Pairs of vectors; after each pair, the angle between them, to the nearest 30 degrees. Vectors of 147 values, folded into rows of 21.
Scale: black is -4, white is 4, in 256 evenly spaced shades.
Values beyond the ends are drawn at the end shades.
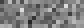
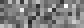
30 degrees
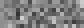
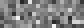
120 degrees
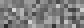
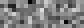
120 degrees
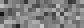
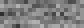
30 degrees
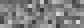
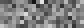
60 degrees
